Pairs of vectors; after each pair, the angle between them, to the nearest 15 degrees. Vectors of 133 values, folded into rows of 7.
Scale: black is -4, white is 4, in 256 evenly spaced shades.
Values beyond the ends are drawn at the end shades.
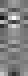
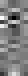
165 degrees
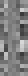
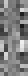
15 degrees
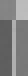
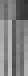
150 degrees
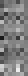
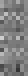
165 degrees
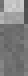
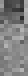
150 degrees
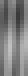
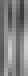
45 degrees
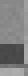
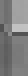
75 degrees
